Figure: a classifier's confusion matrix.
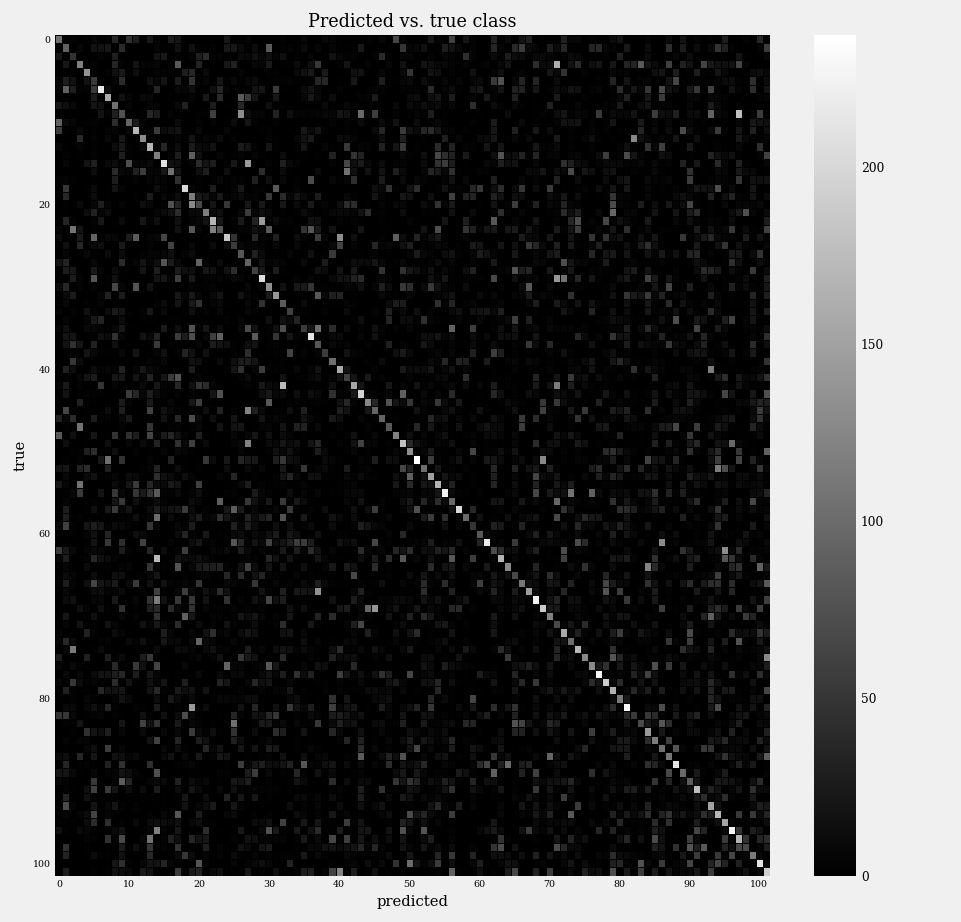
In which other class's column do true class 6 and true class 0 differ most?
1
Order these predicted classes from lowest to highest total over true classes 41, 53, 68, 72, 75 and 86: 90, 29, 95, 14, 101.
29, 95, 90, 14, 101
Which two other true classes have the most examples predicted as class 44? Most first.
69, 21
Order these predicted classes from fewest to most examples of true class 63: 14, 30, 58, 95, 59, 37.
58, 37, 30, 59, 95, 14
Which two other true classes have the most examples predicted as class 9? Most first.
90, 97
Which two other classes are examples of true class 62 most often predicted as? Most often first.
95, 72
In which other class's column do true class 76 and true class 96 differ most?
24
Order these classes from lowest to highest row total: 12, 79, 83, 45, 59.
12, 59, 79, 45, 83
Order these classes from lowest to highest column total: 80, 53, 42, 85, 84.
42, 80, 53, 85, 84
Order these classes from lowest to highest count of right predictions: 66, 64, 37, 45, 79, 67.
37, 45, 66, 64, 67, 79
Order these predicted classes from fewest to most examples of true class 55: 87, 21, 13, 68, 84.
21, 84, 87, 13, 68
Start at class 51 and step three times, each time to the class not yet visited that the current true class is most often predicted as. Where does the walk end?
27
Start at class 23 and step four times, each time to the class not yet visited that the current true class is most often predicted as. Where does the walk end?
43
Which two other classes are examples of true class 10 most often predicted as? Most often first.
0, 8
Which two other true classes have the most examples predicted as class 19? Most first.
81, 20
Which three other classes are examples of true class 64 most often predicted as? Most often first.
84, 100, 17
